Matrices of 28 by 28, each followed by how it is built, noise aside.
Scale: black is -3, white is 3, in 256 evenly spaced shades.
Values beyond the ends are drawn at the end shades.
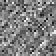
Hankel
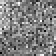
smooth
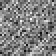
Hankel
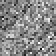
Hankel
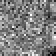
smooth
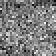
smooth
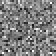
repeating columns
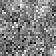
smooth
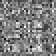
blocks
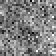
smooth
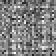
blocks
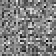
blocks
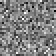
noise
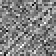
Hankel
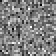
noise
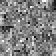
smooth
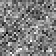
Hankel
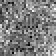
smooth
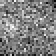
smooth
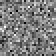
noise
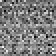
repeating columns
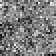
smooth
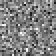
noise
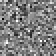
noise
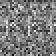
repeating columns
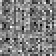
blocks
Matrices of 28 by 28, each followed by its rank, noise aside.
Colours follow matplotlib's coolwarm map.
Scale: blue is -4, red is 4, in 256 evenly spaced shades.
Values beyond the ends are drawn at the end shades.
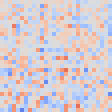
five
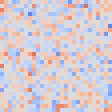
eight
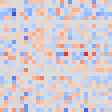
five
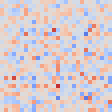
six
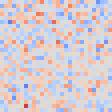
seven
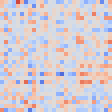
six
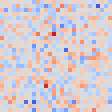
eight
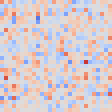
seven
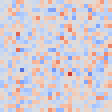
seven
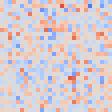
seven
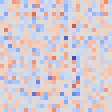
eight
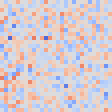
eight
